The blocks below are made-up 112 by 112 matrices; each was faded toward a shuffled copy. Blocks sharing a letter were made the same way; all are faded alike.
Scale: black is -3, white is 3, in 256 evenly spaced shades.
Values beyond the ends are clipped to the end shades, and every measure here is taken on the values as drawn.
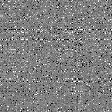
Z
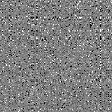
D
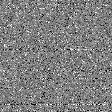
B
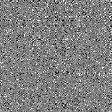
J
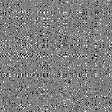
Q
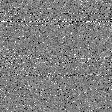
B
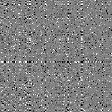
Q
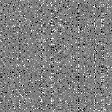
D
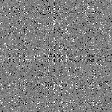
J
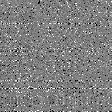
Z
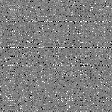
Z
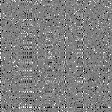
Q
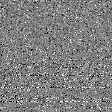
B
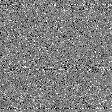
B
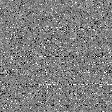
B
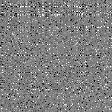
Z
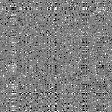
Q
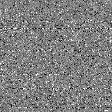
B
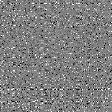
Z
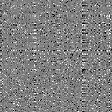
Q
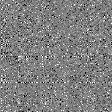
J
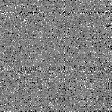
J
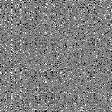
D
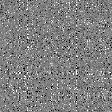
J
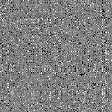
D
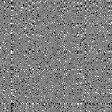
Q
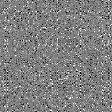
D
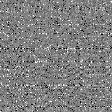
Z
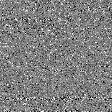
B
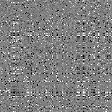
Q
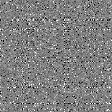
J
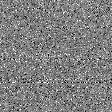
B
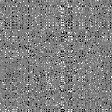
Q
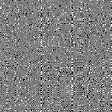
Q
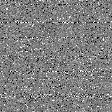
B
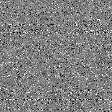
B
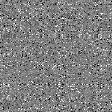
J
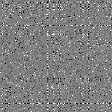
Q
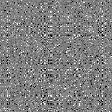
Q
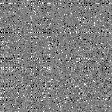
J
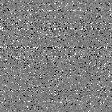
Z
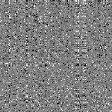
D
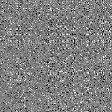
D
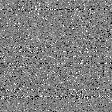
B
